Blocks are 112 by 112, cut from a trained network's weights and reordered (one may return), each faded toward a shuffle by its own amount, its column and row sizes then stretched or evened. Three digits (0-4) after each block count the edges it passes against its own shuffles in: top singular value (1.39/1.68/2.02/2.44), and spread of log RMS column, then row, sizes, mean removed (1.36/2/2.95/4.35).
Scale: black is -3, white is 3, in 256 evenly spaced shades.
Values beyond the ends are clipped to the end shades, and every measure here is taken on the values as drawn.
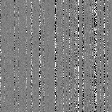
2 4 0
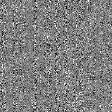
0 3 1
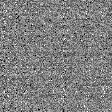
0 2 0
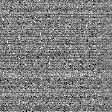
3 2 0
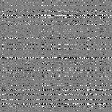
4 2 4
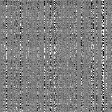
3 4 0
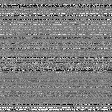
4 0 4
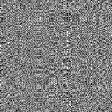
4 2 0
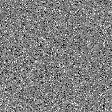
1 1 0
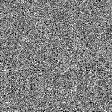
1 0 1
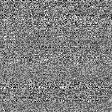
0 2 3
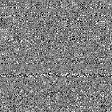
3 1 3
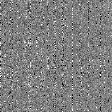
1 3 1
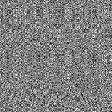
4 1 0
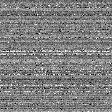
4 0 3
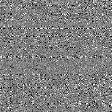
3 2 3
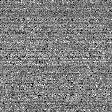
2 0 2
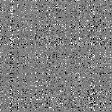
0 3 3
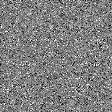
0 0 2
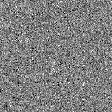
1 1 0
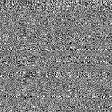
3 0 3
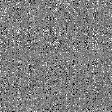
0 3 2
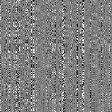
4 4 1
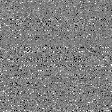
0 1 3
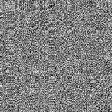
4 1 0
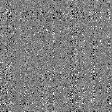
0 3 2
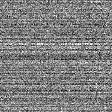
4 1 2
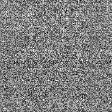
0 3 1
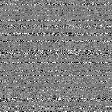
2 0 4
